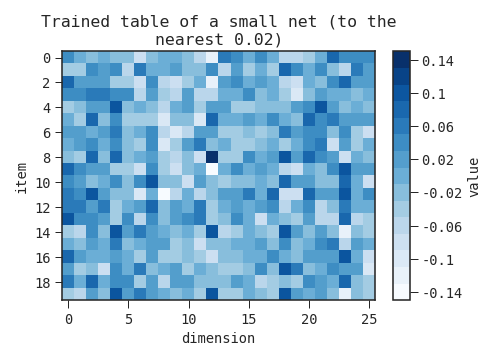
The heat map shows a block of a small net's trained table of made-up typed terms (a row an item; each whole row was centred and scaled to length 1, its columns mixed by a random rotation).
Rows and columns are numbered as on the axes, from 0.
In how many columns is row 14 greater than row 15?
10
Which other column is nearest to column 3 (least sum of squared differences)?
1
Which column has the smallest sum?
8
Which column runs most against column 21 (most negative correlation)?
0
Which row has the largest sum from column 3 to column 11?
12
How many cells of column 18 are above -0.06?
15
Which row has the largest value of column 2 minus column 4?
11
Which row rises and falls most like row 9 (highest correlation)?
2
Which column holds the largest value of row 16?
23
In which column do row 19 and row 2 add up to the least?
9
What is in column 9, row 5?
-0.02
